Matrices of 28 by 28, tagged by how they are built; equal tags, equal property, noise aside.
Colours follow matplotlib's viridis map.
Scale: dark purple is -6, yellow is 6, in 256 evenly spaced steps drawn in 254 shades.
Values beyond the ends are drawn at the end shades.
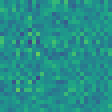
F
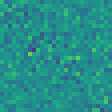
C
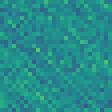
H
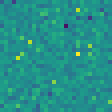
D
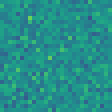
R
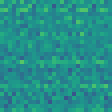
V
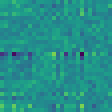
F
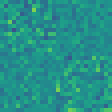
C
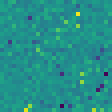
D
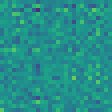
F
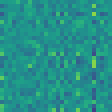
F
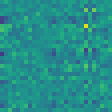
F
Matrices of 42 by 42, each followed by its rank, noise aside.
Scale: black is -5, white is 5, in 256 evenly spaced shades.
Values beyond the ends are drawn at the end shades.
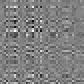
two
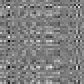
two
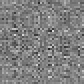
four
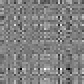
two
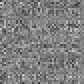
six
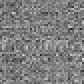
six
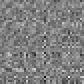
three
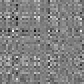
three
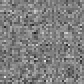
five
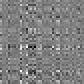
two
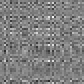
two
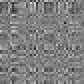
two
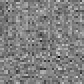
five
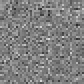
six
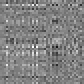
two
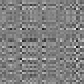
two
